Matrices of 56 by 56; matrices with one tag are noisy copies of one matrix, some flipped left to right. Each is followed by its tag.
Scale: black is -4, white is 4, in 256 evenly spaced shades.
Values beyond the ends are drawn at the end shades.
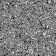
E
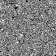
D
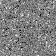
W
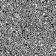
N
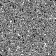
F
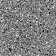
W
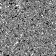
D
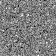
W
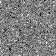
W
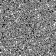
N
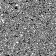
D
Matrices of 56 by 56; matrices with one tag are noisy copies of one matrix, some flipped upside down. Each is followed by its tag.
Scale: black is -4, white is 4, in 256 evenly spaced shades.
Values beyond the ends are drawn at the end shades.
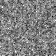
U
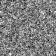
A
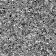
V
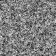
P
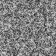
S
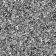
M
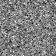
M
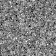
A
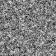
A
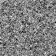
V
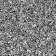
A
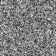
S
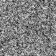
U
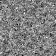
P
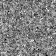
S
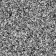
M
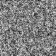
S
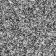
A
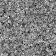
V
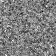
V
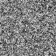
V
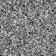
M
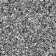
V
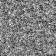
P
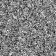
A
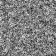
P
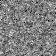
P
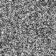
U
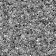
P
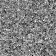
V
